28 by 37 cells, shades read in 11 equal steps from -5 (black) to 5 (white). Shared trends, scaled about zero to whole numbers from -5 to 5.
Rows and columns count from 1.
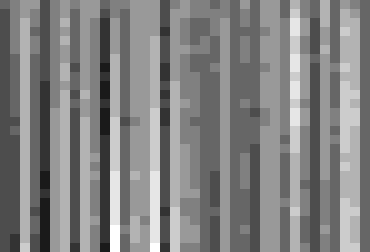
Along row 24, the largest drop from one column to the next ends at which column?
17
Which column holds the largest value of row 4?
30
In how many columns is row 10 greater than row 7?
3
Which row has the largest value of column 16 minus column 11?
28
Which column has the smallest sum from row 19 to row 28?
5
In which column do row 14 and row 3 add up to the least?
11
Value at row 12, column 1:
-2
